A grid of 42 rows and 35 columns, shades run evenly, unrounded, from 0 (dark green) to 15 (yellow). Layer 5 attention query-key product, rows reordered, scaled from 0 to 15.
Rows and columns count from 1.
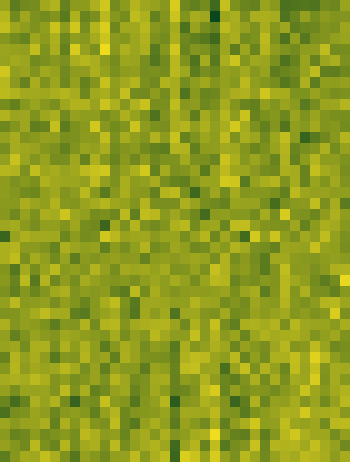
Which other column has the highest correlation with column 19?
32
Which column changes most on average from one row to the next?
11
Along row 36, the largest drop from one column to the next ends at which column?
23
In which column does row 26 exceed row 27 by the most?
35
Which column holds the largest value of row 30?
22
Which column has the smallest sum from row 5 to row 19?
16
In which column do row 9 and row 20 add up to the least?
21
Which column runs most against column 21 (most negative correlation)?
15
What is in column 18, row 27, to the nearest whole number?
8
